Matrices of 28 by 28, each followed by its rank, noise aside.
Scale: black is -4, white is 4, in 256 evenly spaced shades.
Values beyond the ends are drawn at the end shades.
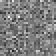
five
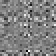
four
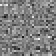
six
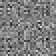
six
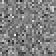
seven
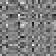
three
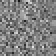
six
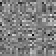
five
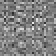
four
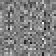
four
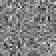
seven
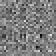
five
